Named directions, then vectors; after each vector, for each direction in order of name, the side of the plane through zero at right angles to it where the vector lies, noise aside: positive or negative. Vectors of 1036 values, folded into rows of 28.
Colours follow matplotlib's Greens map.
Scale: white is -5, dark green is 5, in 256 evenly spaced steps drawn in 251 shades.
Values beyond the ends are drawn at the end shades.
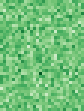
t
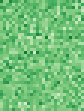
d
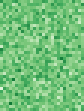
positive, positive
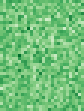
positive, positive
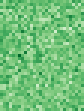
positive, positive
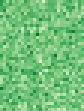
positive, negative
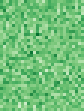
positive, negative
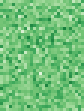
negative, negative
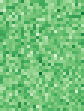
negative, positive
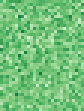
positive, positive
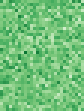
positive, positive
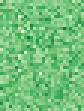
negative, negative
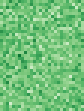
positive, positive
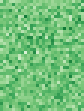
negative, negative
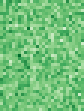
positive, positive
